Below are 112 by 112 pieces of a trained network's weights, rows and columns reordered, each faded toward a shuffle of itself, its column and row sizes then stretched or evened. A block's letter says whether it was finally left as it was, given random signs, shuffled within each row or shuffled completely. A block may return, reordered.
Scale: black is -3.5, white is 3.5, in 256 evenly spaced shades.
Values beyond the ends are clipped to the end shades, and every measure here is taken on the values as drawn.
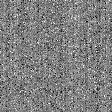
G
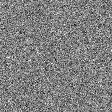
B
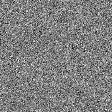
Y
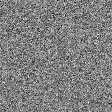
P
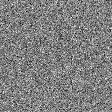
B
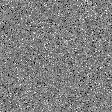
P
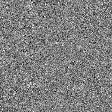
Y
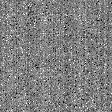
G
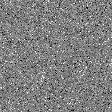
B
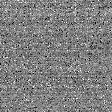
G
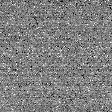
B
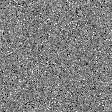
P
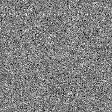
Y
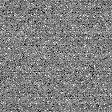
B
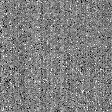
G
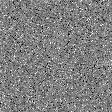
P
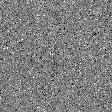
Y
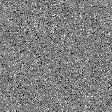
Y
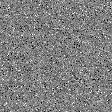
B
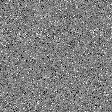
B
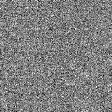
G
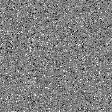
Y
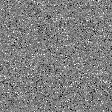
B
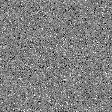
Y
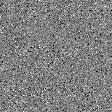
B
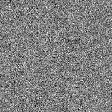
G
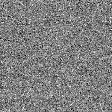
Y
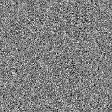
G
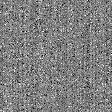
G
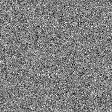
B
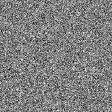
G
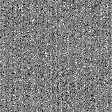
G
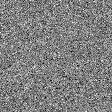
P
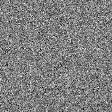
Y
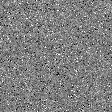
P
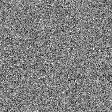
Y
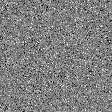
B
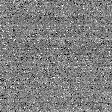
B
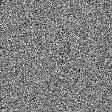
Y
